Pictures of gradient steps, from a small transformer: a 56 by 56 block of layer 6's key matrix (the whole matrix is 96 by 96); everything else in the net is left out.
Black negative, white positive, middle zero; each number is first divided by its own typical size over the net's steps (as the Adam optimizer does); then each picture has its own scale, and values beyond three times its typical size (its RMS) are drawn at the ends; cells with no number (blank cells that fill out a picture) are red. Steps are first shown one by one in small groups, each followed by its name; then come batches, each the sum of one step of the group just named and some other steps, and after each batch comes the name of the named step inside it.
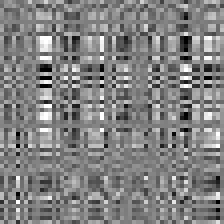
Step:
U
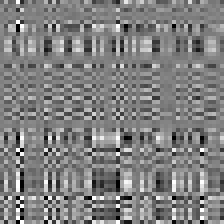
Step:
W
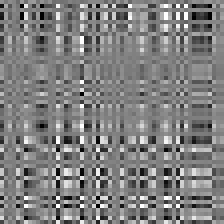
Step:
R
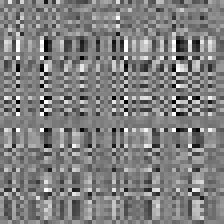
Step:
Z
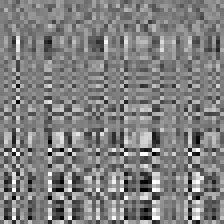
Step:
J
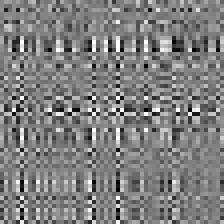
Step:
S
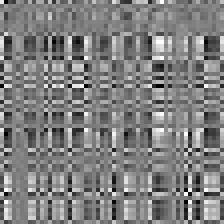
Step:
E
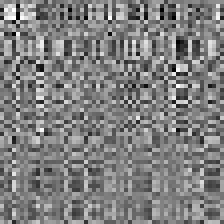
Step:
Z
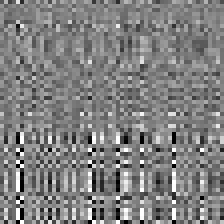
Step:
W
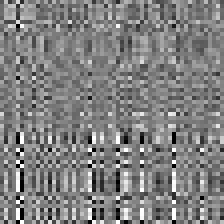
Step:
W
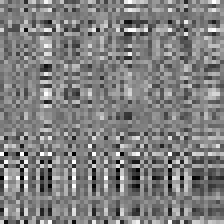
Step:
U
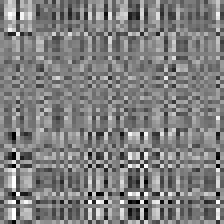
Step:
Z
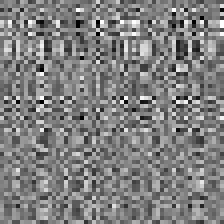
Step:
Z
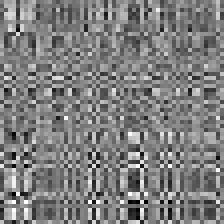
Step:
S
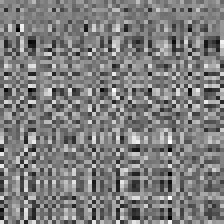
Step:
S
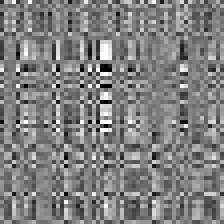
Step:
R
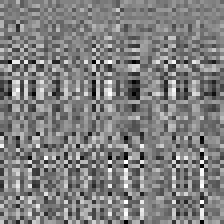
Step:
W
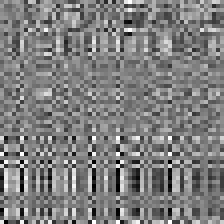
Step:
S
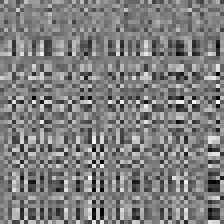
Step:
J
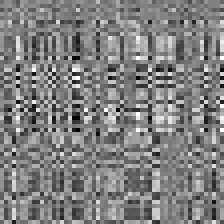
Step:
J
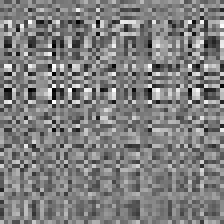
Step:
E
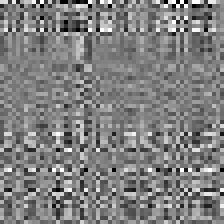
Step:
R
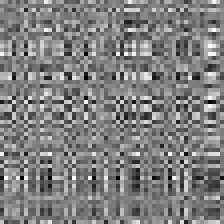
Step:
U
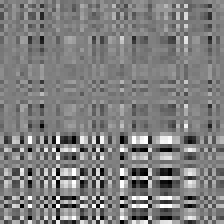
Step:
R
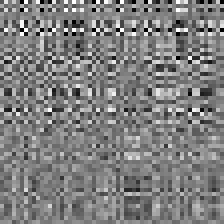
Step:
Z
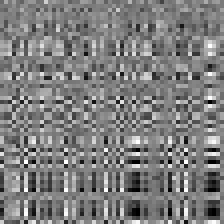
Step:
U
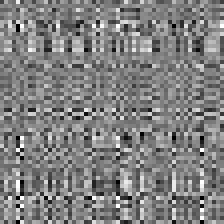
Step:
W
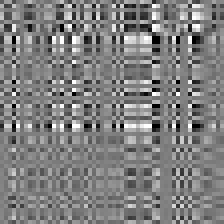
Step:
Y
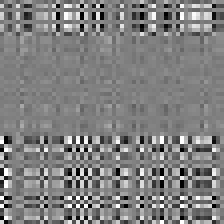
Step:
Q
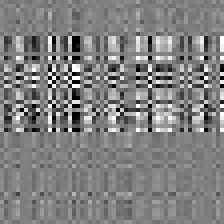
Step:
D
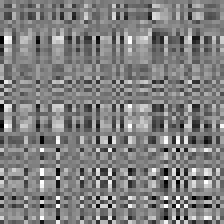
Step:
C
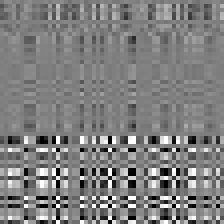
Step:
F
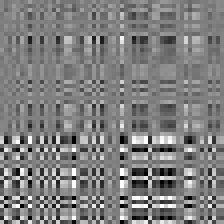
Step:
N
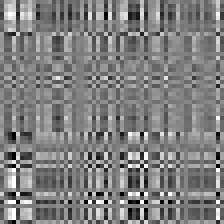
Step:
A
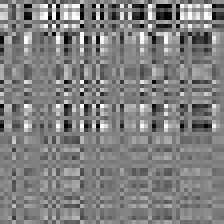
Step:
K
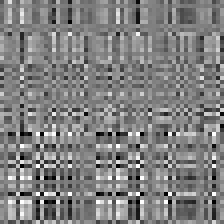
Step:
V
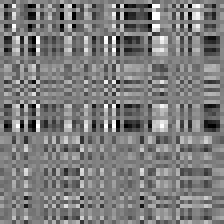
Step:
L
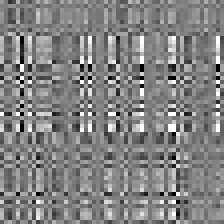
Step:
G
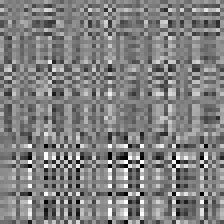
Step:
V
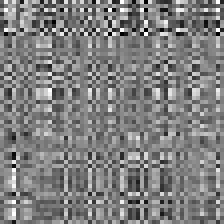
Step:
A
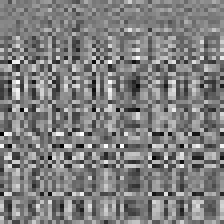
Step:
D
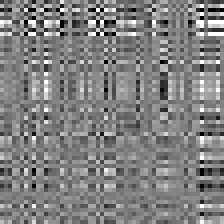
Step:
L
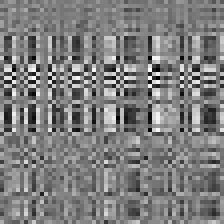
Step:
D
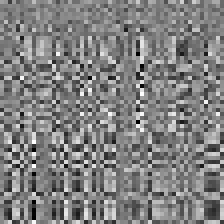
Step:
G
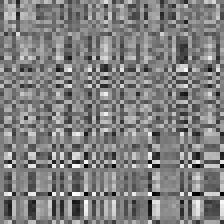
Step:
Y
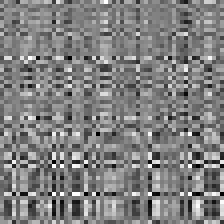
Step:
V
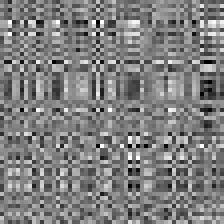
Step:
C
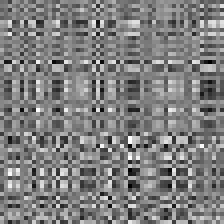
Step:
F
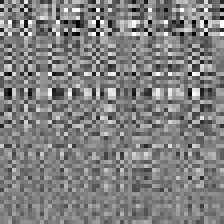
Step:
K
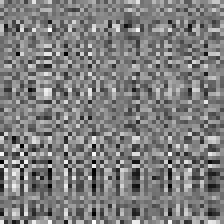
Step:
F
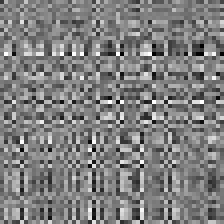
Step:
V
